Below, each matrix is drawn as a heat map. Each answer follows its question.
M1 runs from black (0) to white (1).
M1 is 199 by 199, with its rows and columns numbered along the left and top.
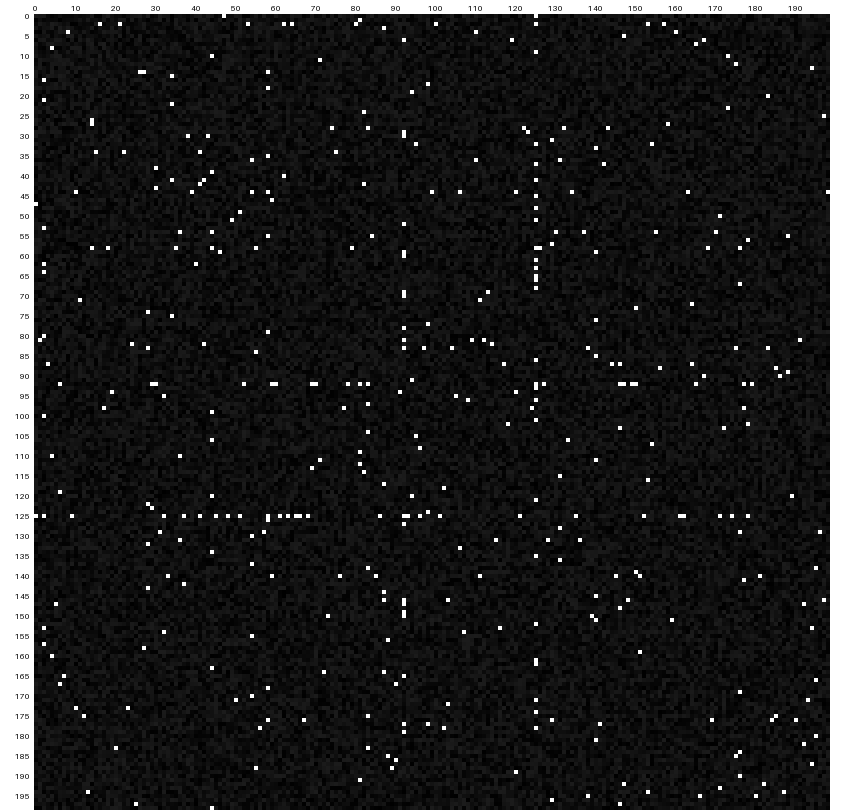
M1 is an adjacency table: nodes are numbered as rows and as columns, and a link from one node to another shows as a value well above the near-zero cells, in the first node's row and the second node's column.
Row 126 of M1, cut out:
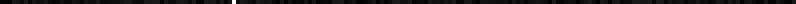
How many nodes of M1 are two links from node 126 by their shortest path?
9
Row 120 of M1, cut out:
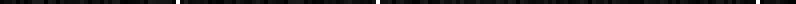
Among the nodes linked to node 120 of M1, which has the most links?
node 44
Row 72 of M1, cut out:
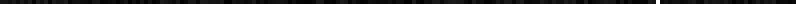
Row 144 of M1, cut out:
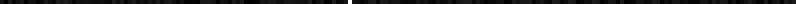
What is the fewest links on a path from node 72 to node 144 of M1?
3
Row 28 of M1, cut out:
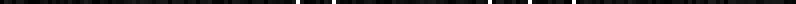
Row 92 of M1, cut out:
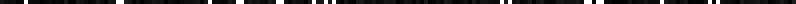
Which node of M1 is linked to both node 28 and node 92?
node 83
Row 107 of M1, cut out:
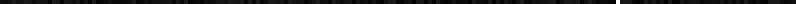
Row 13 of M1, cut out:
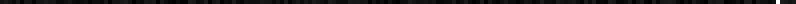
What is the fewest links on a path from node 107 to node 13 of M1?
7
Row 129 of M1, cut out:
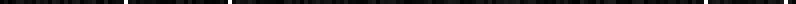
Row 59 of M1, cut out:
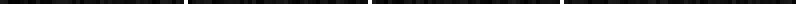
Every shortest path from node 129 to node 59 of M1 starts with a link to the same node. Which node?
node 176
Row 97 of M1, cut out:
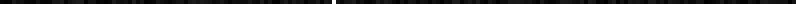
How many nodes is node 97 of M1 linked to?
1
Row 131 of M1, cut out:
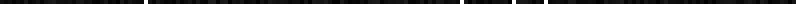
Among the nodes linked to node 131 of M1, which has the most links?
node 36
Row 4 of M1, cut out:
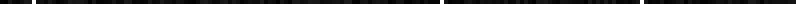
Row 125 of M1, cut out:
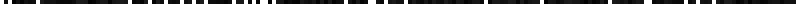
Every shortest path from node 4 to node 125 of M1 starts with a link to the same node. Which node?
node 110
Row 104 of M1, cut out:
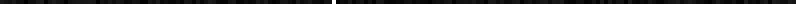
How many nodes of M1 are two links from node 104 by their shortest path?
6
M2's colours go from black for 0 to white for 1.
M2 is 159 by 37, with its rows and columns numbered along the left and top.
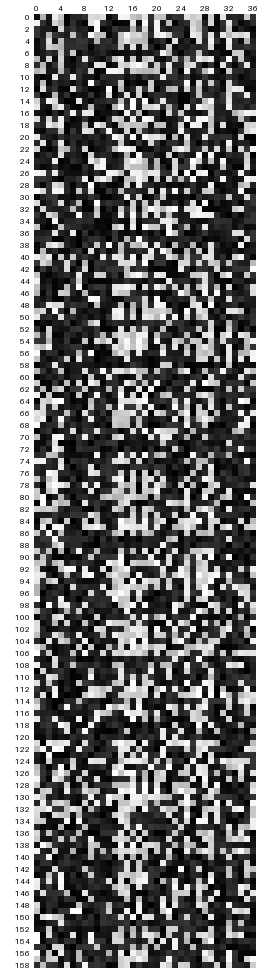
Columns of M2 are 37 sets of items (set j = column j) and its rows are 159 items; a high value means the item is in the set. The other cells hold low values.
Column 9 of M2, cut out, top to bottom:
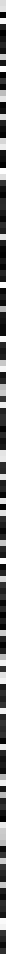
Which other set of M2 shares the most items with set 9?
29
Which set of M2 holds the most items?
14
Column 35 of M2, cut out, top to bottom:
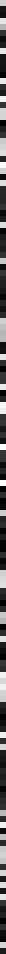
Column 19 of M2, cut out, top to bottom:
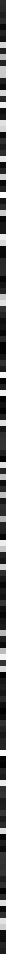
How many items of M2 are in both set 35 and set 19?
0
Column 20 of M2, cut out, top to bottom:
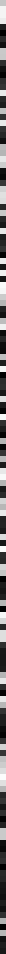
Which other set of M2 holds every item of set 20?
18
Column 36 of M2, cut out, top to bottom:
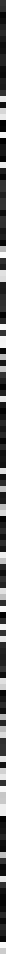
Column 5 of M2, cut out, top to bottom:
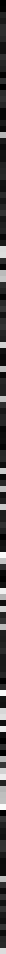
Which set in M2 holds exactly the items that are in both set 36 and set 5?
30
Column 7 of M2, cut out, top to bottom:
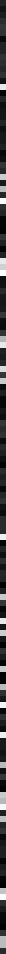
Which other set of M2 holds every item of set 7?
28
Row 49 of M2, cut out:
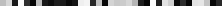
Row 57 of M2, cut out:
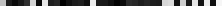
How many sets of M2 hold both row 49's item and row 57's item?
5
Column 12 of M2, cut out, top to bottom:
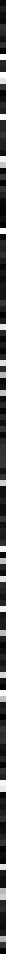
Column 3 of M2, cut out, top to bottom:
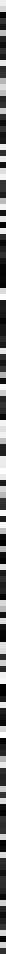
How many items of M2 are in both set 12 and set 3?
9
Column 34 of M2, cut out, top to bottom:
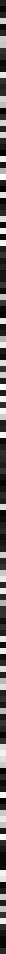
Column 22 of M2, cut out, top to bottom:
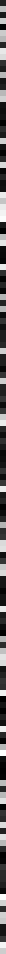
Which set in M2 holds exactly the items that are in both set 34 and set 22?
33
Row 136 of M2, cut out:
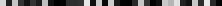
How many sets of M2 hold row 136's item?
12
